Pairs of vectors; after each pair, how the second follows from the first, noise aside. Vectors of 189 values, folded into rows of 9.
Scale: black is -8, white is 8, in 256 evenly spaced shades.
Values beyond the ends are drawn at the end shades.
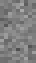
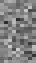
wrapped around, scaled up.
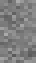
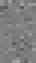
reversed, partly zeroed.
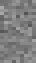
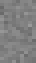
negated, shrunk.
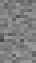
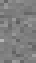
negated, partly zeroed.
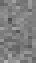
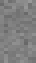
reversed, shrunk.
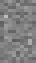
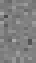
negated, partly zeroed.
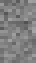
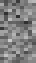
scaled up.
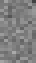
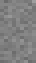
negated, shrunk.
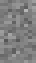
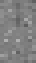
negated, partly zeroed.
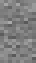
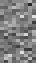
wrapped around, scaled up.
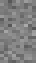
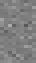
negated, partly zeroed.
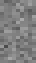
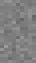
negated, shrunk.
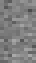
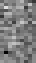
reversed, scaled up.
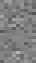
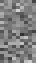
reversed, scaled up.
